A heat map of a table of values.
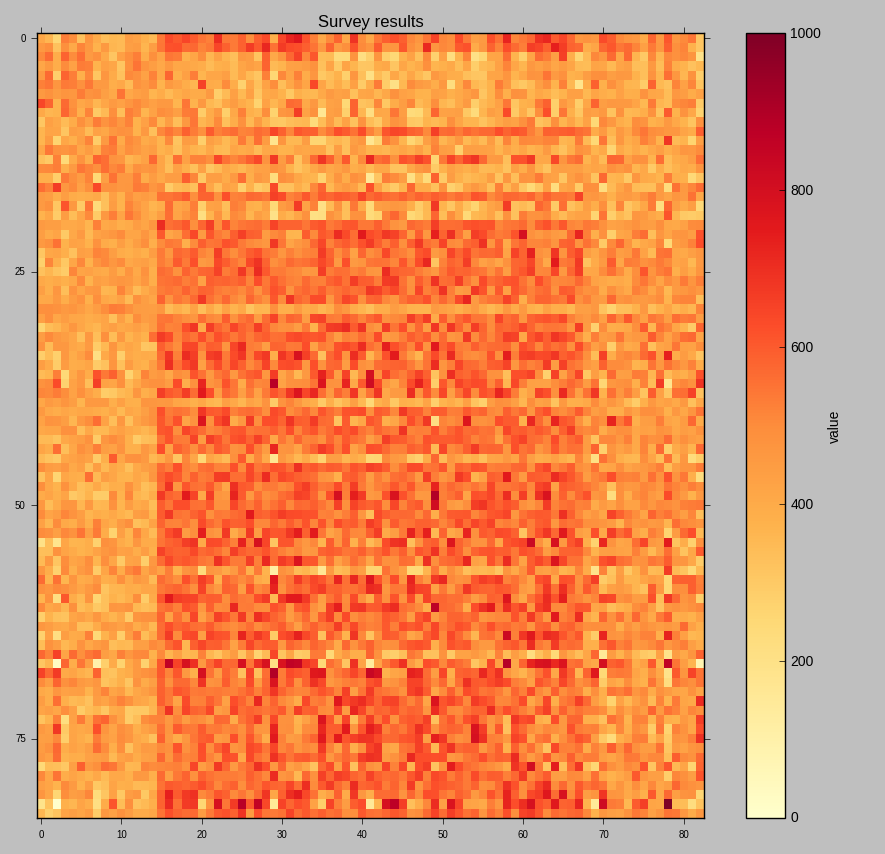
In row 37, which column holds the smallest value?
78
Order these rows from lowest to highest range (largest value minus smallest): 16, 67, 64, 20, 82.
20, 16, 64, 67, 82
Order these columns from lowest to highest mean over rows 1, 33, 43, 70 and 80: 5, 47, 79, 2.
2, 5, 79, 47
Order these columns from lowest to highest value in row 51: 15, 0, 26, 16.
0, 15, 16, 26
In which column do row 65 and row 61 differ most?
49
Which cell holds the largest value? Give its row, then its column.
82, 78
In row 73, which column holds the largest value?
35
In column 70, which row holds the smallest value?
66
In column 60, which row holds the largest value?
21
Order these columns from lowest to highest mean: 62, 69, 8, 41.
8, 69, 41, 62
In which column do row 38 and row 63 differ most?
32
